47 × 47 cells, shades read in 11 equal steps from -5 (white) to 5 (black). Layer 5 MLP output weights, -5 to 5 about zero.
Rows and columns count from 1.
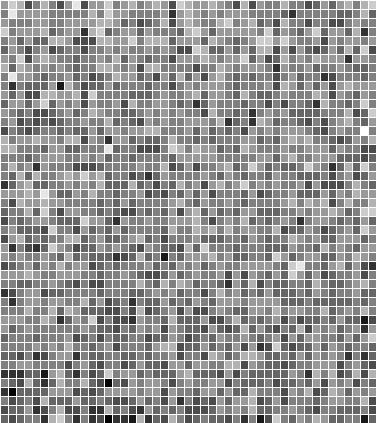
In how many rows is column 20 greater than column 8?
20
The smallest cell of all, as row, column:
15, 46
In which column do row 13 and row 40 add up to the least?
27
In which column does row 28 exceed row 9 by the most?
2
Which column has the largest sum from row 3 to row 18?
35
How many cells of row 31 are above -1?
28
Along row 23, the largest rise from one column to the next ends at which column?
42
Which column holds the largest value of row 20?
19
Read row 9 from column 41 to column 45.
3 2 0 0 0
